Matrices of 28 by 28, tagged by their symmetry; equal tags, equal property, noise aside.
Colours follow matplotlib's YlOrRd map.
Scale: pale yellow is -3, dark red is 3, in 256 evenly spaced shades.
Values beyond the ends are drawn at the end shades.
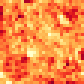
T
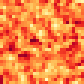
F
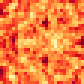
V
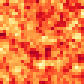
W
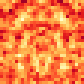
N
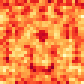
N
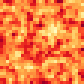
T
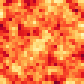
T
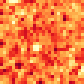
T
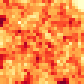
T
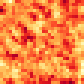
F
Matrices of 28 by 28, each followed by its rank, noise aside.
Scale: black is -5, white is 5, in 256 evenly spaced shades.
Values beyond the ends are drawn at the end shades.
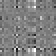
two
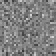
six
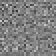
six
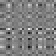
one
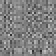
three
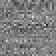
six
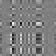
one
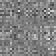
four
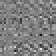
four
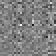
three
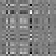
one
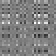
one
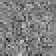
six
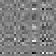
two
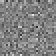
six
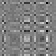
one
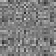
four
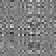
three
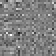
six
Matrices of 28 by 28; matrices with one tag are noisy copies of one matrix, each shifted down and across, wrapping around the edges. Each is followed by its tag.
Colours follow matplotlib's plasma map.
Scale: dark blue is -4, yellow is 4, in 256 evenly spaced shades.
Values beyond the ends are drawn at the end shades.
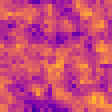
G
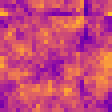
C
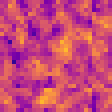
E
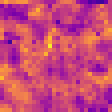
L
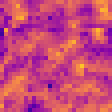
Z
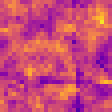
C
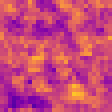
G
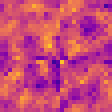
Z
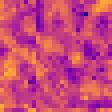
E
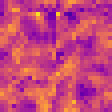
Z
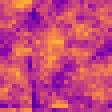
C
